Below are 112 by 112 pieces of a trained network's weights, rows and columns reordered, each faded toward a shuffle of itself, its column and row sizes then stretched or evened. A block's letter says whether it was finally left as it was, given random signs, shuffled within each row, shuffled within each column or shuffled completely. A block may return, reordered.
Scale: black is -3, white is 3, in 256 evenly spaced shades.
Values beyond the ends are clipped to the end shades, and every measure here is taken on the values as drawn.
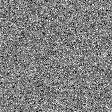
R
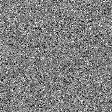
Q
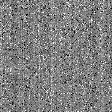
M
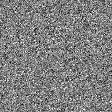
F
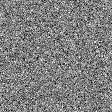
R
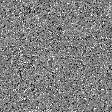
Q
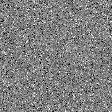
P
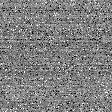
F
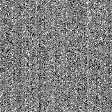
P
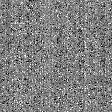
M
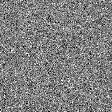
Q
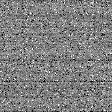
M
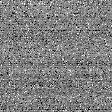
M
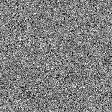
F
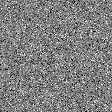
R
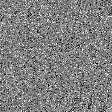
Q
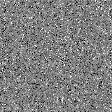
P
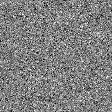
Q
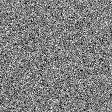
R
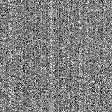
M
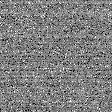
F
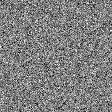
P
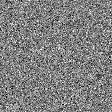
Q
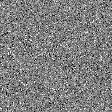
Q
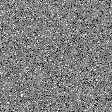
R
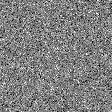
R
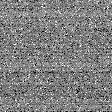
F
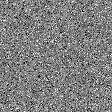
R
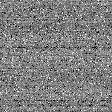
F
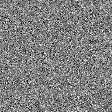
Q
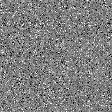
Q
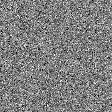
P
